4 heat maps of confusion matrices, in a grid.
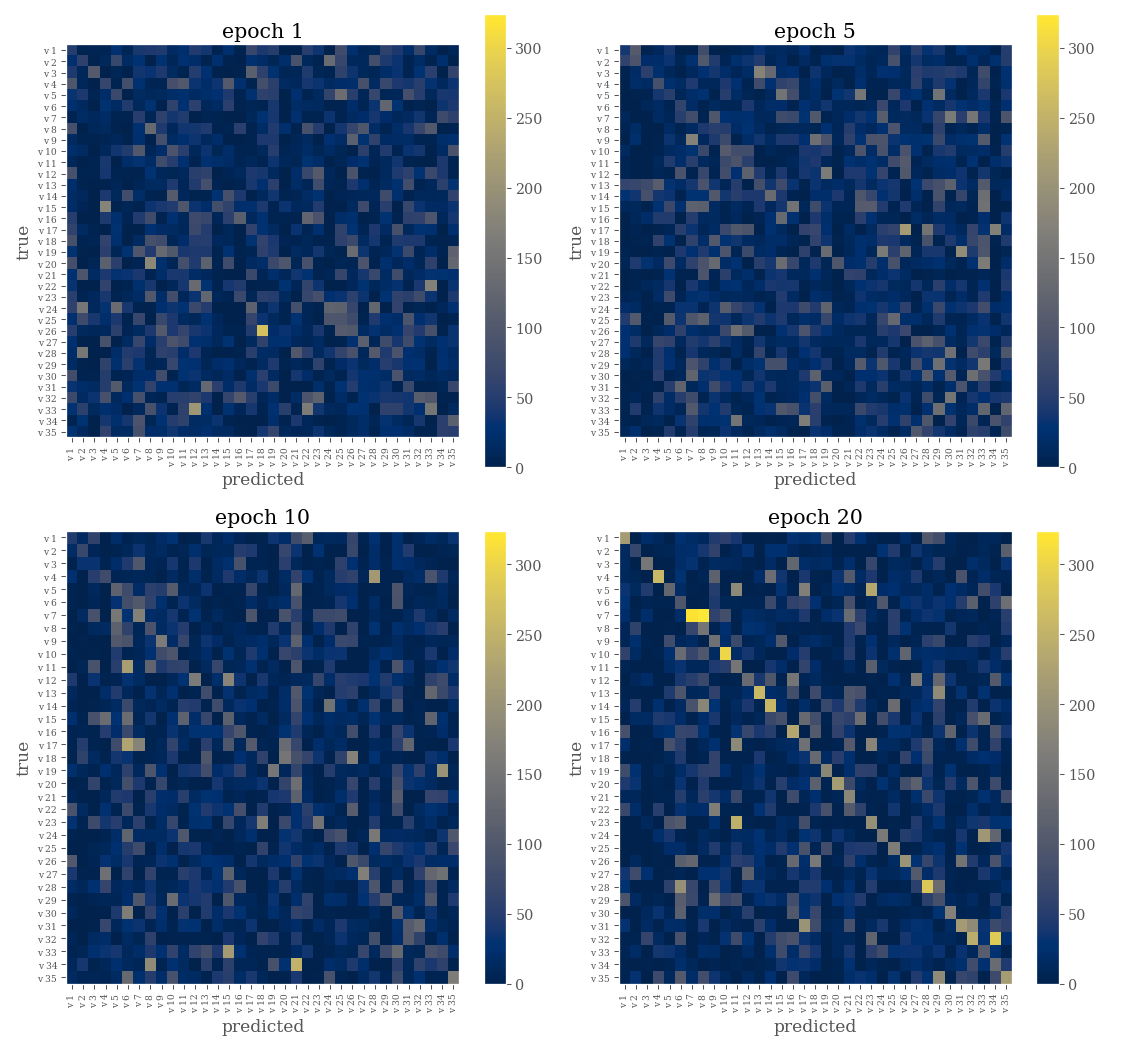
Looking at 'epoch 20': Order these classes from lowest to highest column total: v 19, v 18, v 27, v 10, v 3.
v 3, v 19, v 10, v 27, v 18
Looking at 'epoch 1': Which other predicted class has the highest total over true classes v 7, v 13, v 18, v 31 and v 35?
v 19
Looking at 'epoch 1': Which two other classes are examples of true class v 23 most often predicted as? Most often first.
v 13, v 8
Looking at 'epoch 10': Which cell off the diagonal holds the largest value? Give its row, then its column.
v 34, v 21
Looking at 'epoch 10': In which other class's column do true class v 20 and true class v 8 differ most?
v 5
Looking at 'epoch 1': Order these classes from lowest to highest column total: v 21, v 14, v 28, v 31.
v 14, v 21, v 28, v 31
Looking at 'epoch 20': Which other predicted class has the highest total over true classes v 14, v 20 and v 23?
v 11
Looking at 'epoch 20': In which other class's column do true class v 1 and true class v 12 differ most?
v 27
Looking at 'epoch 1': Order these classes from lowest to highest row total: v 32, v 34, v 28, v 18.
v 34, v 18, v 28, v 32
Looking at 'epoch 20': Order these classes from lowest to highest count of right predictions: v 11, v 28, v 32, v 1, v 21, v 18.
v 18, v 11, v 21, v 1, v 32, v 28
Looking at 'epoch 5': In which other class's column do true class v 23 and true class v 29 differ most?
v 33
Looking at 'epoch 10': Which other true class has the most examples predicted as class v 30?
v 33
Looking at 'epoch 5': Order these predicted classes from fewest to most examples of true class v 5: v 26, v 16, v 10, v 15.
v 26, v 10, v 16, v 15
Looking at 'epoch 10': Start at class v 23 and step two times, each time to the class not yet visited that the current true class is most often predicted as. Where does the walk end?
v 26
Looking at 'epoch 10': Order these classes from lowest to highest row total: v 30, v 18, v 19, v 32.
v 32, v 30, v 18, v 19
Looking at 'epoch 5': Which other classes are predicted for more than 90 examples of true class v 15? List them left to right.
v 7, v 8, v 16, v 22, v 23, v 33
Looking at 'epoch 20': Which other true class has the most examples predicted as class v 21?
v 7
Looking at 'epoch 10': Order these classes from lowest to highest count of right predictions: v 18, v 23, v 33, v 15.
v 18, v 33, v 15, v 23
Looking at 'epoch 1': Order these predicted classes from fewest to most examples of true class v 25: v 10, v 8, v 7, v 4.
v 8, v 4, v 10, v 7
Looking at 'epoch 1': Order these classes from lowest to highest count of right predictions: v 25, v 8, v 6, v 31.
v 6, v 31, v 25, v 8
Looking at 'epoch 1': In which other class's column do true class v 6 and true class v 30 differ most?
v 29
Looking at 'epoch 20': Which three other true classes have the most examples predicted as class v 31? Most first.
v 26, v 4, v 35
